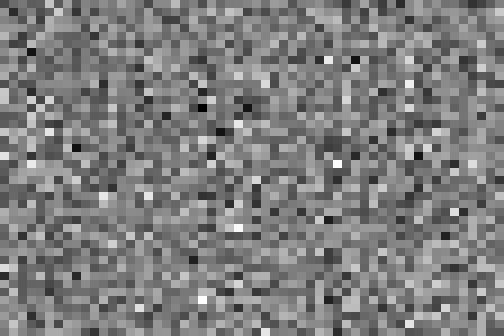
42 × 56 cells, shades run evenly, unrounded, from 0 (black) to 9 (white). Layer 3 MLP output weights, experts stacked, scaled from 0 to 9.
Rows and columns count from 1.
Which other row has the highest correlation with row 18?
37
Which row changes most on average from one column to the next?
8
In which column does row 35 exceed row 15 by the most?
19
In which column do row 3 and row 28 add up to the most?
36
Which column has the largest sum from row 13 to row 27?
4
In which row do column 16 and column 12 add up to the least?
11
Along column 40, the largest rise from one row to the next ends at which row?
9
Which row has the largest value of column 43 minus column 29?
24
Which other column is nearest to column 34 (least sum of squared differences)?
52
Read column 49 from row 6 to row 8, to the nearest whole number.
3 5 3
